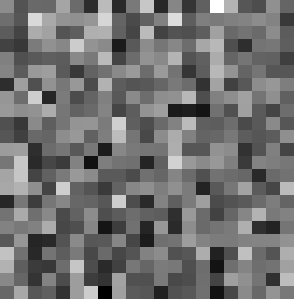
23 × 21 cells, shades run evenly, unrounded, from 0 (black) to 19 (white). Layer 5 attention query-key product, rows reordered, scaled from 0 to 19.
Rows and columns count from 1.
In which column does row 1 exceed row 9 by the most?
16
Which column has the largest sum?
6
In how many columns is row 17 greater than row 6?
9
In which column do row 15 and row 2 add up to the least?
15
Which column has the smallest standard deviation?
10
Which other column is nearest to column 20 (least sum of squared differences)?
19
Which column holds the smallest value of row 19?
11
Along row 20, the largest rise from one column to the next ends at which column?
18
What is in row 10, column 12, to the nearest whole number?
8
